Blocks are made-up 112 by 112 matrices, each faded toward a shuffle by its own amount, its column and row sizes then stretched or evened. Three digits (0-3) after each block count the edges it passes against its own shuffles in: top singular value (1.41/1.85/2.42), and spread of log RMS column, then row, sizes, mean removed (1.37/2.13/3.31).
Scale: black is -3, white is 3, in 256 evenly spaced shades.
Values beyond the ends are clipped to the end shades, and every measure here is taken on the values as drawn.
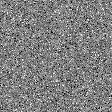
0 0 0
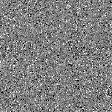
1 1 1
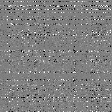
1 2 3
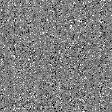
0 2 1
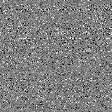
2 0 2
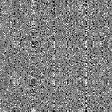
3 2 0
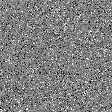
0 0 0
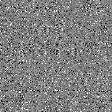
1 1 2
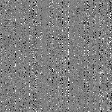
1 3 0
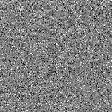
2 0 0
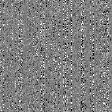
1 3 0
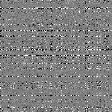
3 2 3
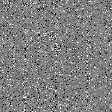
1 2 0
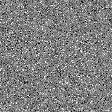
1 0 1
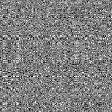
3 0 2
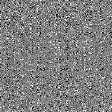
1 2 2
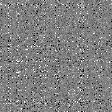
0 2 2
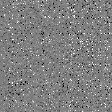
0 2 1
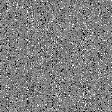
1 2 0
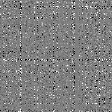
0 3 2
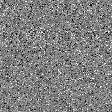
1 0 1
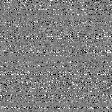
1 0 3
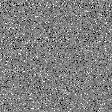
0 0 2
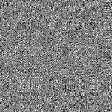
3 1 0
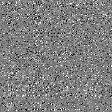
2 1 2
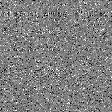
2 0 1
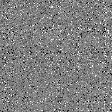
0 2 1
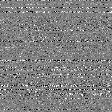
1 0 3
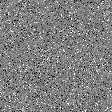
1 0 0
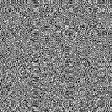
3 0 1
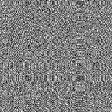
3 1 0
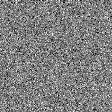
1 0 1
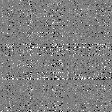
0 2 3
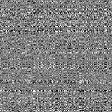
3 1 3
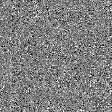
1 1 1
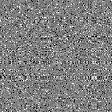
3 0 2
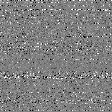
0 0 3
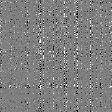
2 3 2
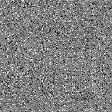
2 1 0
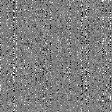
1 3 1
